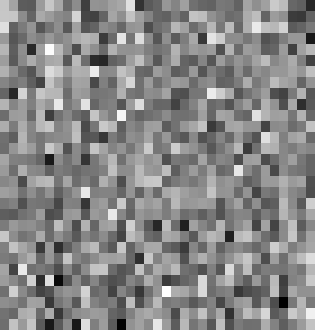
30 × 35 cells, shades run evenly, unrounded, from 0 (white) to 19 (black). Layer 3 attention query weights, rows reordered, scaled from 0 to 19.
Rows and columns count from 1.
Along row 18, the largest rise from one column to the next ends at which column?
11
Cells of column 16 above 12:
4
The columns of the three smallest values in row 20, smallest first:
13, 32, 35
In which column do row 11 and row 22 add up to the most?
6
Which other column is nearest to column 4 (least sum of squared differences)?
17
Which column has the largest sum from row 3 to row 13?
2
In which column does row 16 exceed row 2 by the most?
9
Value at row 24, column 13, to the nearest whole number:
7
